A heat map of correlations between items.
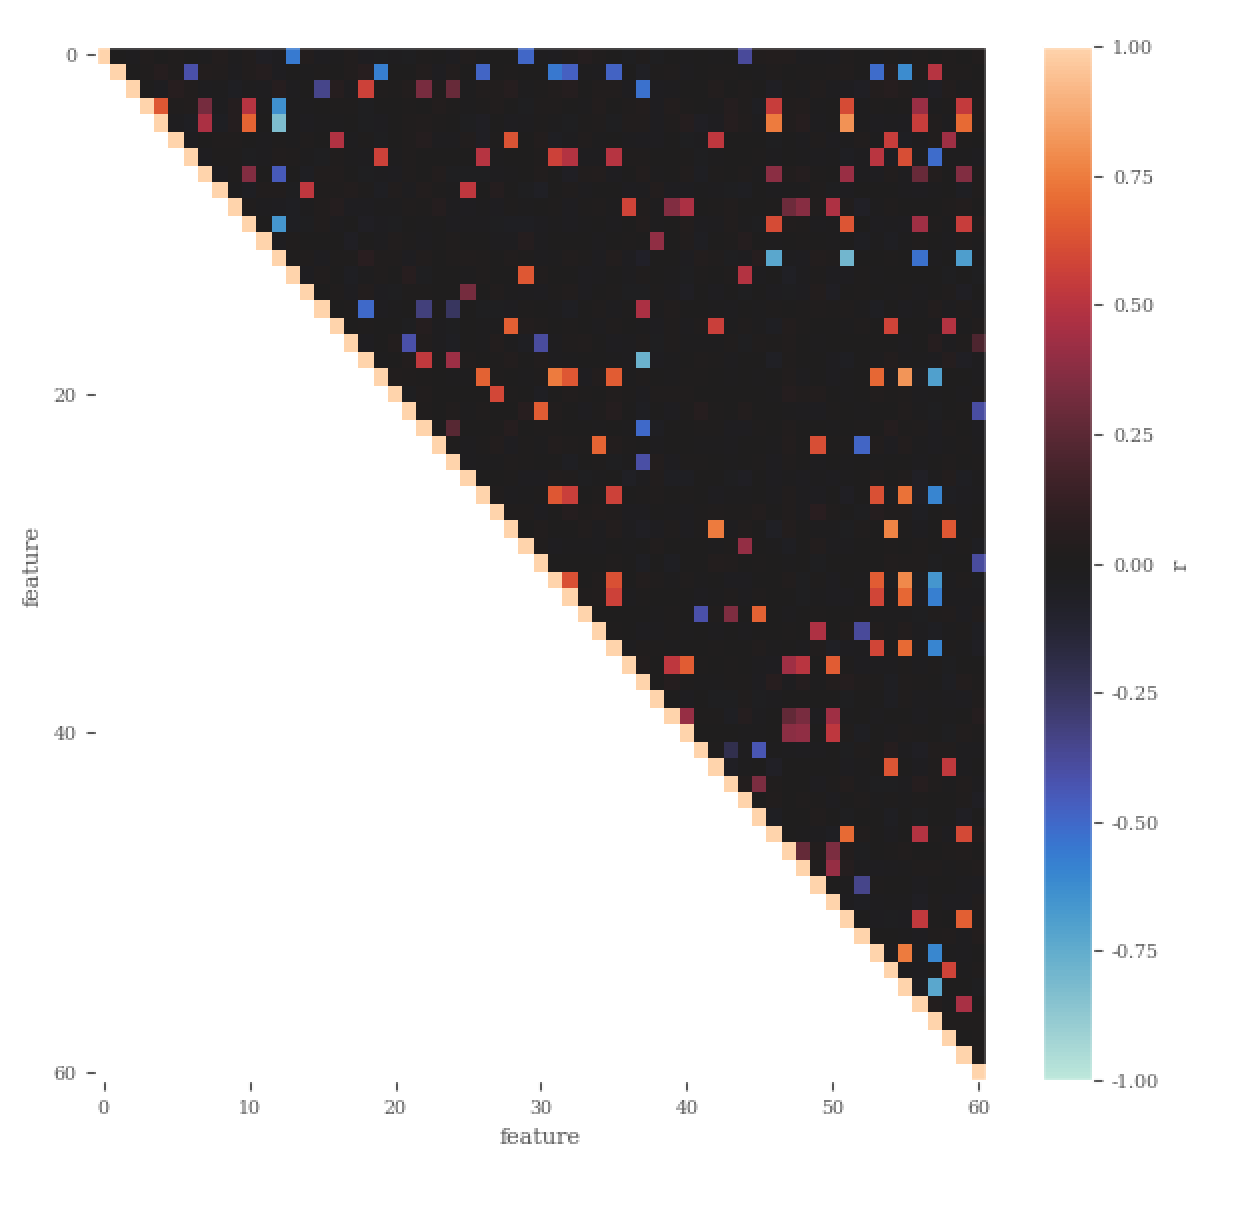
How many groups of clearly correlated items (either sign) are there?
12
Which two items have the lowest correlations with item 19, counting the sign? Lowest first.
57, 1
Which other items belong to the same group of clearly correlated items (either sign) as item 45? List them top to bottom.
33, 41, 43
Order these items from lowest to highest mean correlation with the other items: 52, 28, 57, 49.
57, 52, 49, 28
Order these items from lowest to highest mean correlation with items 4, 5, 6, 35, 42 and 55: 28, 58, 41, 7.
41, 7, 58, 28
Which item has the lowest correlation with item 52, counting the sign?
23
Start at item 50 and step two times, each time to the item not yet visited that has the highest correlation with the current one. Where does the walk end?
40
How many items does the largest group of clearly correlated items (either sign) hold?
10
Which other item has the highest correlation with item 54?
28
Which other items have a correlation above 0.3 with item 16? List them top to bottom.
5, 28, 42, 54, 58
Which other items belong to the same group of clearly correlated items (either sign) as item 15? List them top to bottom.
2, 18, 22, 24, 37
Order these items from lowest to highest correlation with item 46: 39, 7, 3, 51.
39, 7, 3, 51
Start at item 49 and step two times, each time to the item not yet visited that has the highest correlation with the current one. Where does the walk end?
34
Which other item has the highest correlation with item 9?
36
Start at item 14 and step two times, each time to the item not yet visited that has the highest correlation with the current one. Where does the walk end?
25
